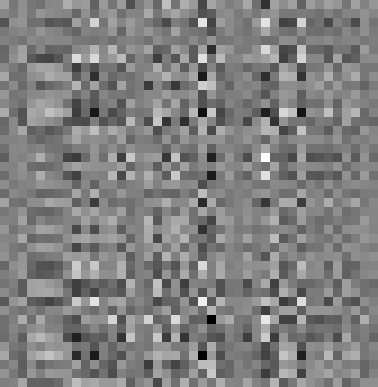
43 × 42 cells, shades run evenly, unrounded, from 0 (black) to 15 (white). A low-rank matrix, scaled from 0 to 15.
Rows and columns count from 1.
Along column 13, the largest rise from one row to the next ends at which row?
36
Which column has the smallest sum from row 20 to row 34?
24
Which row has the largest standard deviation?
13
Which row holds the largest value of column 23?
34
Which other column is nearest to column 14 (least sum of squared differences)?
38
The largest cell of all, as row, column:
18, 30
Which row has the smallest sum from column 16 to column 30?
14
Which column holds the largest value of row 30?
23
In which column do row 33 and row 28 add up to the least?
9
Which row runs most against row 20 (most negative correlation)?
35
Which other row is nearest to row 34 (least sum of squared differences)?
7
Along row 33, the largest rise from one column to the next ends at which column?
32
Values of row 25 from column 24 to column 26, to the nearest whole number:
4 9 9
